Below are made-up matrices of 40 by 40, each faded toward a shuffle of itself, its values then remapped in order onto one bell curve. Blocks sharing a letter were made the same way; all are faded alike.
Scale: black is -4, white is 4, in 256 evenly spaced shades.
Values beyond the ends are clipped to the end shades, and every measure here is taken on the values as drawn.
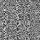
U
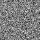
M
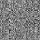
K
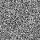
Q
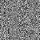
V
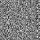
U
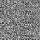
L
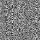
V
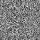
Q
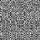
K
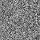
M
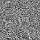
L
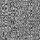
U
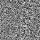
M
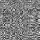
K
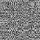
L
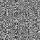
U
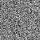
M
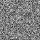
Q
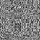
K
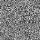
V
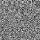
L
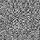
L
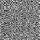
L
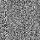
V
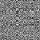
K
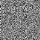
V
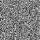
M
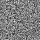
M
